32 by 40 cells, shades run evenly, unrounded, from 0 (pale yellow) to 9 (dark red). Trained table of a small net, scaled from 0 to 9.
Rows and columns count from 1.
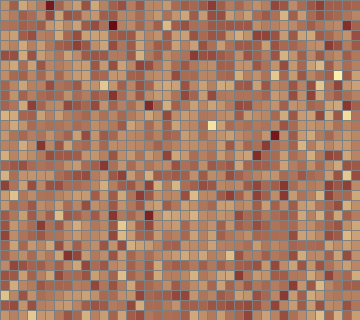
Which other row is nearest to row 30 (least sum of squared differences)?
7
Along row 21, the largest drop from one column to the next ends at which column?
39
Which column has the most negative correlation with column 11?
19
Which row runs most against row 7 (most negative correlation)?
12
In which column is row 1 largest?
6
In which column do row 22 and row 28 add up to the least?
22
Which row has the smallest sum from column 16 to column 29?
26
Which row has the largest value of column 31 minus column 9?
14
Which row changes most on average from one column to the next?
20
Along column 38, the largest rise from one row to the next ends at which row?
9
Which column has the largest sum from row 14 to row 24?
29
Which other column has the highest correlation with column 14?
40
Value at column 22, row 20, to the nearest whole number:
2
